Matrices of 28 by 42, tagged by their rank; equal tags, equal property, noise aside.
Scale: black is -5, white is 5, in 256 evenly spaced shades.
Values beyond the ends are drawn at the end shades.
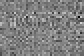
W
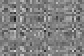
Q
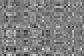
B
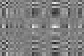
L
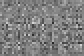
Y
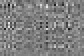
B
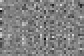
W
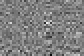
W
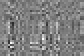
B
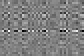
L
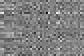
W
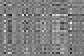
Q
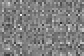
W
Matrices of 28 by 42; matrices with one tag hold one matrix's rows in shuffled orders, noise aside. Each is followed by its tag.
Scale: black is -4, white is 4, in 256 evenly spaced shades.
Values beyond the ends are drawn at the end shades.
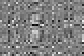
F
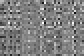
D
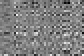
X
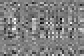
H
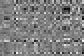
X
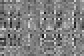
D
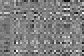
X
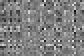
D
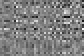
X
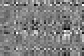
X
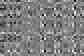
D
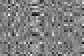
F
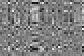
F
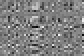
F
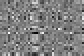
F
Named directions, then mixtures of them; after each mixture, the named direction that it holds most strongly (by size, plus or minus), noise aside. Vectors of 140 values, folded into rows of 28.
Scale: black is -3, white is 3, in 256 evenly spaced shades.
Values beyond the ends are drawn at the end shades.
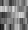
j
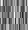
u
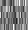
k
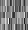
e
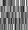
k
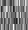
k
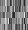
e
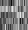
j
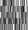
k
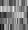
j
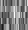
u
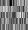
k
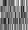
k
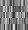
e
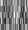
u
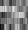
j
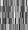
u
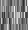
u
